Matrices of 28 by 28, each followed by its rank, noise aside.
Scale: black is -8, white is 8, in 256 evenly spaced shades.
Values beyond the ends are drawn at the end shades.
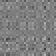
two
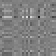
two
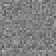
eight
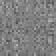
six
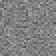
eight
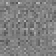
four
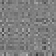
three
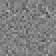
eight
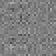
four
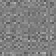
three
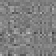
four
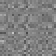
three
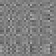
two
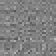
four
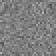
eight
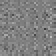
four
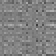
three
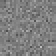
six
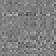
three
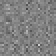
six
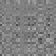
three
